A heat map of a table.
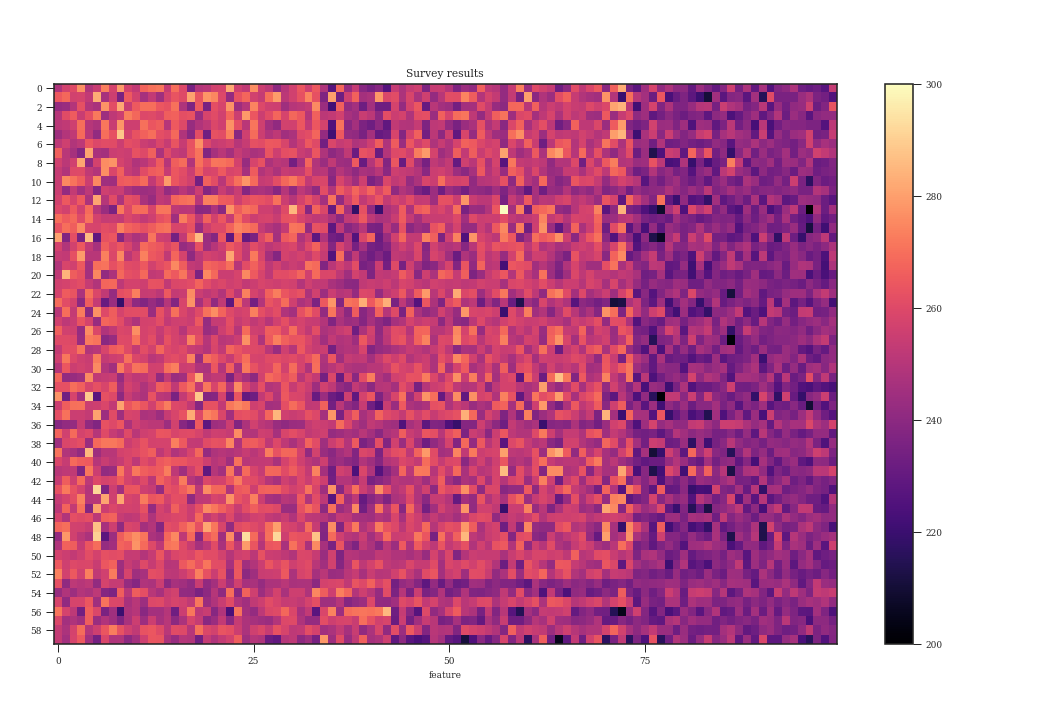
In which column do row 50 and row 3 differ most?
51
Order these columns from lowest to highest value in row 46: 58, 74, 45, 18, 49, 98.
74, 98, 49, 58, 45, 18
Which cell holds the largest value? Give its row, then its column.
13, 57
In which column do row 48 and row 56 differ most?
33
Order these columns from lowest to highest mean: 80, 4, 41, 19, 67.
80, 41, 67, 19, 4
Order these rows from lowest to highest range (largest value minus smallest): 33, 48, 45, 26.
26, 45, 48, 33
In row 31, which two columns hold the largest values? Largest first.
64, 18
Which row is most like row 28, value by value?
42
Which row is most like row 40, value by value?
37
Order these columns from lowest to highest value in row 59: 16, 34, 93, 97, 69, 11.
97, 93, 16, 11, 69, 34
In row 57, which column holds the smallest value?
96
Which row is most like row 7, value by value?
39
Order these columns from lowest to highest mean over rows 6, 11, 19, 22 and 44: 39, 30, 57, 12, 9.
57, 39, 30, 12, 9
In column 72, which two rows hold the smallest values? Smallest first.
56, 23
